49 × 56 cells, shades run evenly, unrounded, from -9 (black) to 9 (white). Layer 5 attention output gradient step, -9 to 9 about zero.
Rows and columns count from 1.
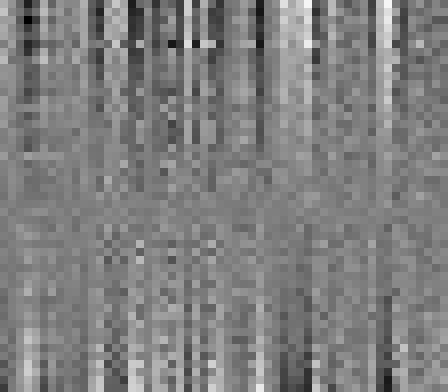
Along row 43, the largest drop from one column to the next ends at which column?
26
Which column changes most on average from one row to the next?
22
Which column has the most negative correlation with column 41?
42
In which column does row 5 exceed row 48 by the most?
49
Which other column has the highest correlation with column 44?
47
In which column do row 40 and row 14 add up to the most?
21
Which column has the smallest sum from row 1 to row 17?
33
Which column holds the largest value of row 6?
39
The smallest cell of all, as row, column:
3, 4
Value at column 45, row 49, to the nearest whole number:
2
